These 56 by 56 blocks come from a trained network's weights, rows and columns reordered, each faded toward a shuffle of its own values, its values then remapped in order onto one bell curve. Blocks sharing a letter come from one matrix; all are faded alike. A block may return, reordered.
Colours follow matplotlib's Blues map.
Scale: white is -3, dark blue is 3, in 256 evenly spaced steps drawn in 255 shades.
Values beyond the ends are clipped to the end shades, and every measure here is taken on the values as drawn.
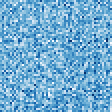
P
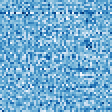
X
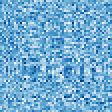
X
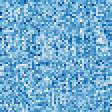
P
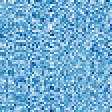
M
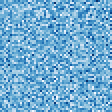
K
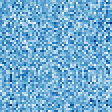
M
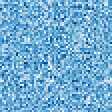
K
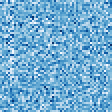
K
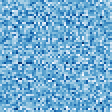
X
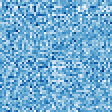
K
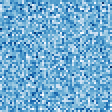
P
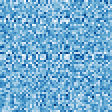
X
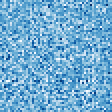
P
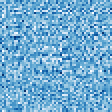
X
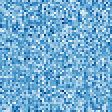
P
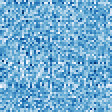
K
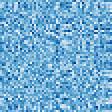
X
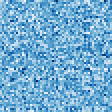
K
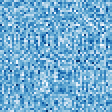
M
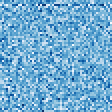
X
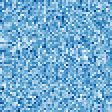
K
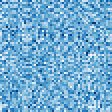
M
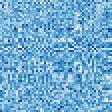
X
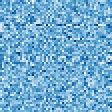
X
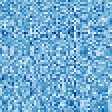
M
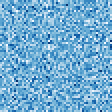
K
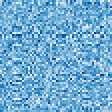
X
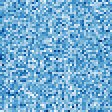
P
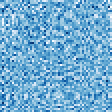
M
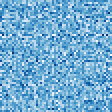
K
